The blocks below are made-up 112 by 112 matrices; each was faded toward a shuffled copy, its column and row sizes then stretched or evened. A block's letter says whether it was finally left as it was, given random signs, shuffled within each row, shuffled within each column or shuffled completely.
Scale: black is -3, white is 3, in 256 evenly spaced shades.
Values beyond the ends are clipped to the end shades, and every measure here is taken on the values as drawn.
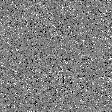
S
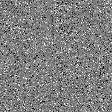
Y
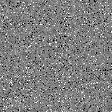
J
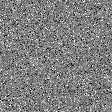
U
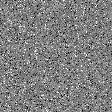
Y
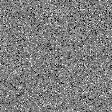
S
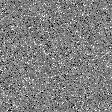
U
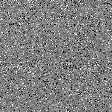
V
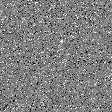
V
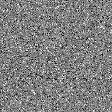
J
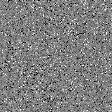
S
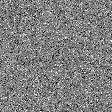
U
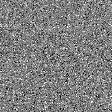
J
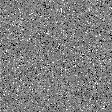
Y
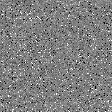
J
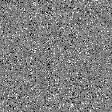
S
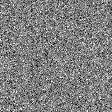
Y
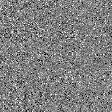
J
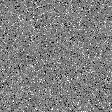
U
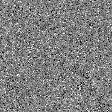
Y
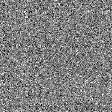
J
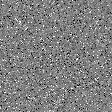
U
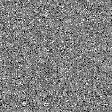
J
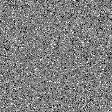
S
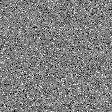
V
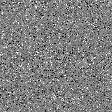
V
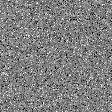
V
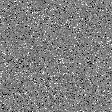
V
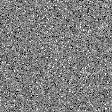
S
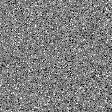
Y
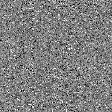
J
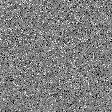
V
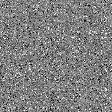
J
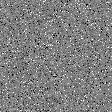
U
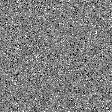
S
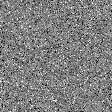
U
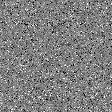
V
